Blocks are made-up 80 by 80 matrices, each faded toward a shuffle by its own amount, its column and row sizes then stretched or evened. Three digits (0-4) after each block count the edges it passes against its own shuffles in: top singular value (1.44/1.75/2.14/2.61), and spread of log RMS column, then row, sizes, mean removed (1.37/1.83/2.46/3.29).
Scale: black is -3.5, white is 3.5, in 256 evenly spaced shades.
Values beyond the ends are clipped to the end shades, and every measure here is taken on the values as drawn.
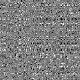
3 1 2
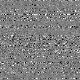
1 0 4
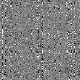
2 3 1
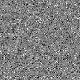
2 0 2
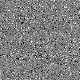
0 1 2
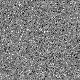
0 0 0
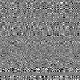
4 0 4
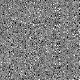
1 3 0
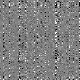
3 4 2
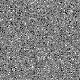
2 1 0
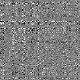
3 3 3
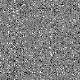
0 3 2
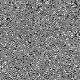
2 0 1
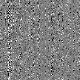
1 4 1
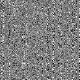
1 4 0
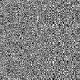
3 2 0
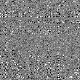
2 2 3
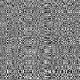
4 3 3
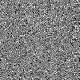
1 0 0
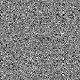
2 1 1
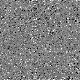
1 1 1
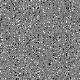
2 2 0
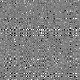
4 2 3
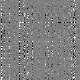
3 4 2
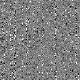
2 3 0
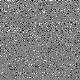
0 0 3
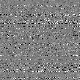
2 0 4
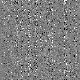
1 3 1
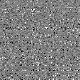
0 1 3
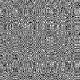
4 0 2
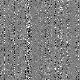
0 4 0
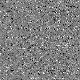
1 1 2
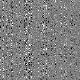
0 4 1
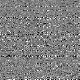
3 1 4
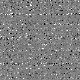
0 1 3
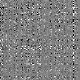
2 4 3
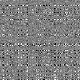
4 3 4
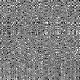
4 1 2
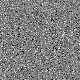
0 0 0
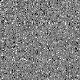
1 2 1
